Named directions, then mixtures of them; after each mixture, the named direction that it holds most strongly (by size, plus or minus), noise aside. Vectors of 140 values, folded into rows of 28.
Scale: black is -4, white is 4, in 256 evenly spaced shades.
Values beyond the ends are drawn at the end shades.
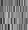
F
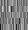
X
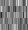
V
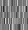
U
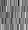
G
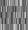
G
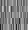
X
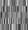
U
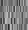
F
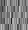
G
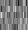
V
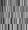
F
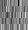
G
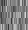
G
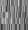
G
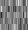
V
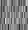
U
